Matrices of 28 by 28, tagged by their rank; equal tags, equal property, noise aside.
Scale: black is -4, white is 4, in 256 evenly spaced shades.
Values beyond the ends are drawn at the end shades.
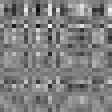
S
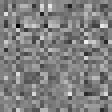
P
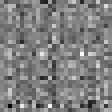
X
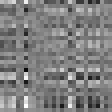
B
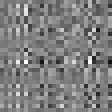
P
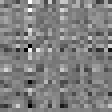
P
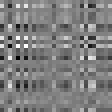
B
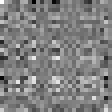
P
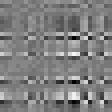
B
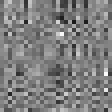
P
